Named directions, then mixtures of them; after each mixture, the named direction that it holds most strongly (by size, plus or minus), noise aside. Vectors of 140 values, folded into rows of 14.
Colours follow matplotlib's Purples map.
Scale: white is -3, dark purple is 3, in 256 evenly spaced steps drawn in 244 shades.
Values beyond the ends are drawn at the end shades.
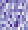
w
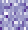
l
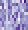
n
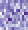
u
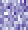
l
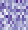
w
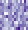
l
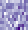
w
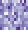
l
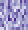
u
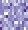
l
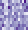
n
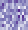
w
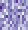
w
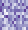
l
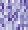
n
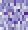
u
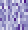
n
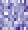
l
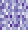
w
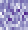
u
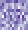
w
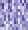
n
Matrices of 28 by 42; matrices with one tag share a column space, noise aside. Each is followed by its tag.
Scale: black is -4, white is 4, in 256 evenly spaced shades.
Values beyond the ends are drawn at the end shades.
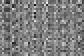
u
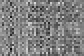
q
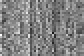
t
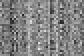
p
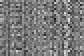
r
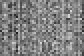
p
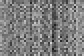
u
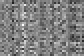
u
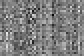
p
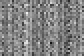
u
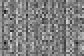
p
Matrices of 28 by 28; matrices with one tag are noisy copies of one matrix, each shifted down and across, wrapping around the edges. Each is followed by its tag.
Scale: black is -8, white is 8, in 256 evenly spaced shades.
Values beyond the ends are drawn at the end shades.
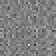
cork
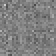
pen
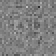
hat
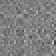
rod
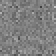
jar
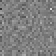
cork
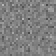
cork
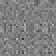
cork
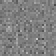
cork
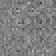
hat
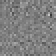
rod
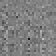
jar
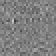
rod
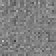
hat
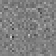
rod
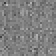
pen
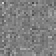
pen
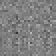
jar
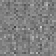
pen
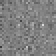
pen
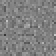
cork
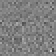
rod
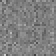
pen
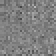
jar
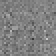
jar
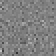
rod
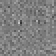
rod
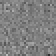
jar
